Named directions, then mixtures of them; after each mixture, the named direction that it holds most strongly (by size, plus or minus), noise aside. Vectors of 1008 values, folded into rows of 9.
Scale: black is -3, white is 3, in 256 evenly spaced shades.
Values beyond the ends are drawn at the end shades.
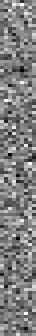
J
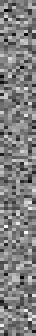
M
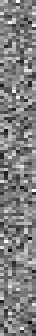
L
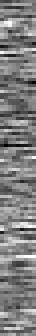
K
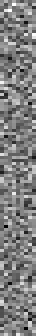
M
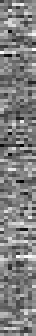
K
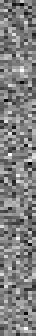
J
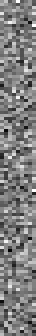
L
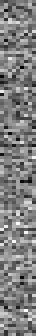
M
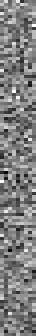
L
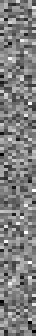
M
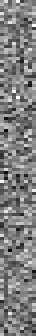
L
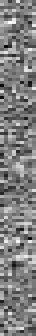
L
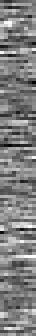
K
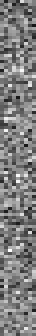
J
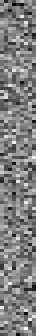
J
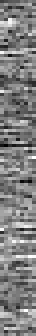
K
